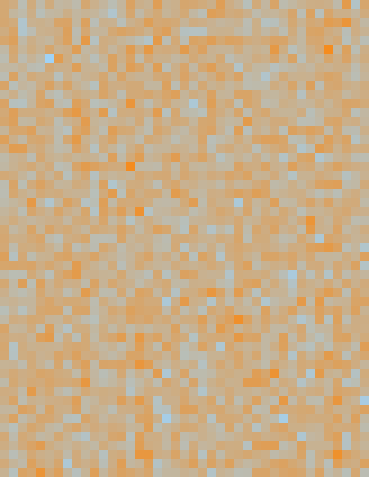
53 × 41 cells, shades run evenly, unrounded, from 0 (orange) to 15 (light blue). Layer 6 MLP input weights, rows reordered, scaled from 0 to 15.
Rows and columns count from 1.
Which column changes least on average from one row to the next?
26
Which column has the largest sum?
11
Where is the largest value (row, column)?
7, 6
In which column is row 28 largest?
41
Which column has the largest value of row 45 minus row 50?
31
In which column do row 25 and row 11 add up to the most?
21
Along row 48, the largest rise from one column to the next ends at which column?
18
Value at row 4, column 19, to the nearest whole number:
4
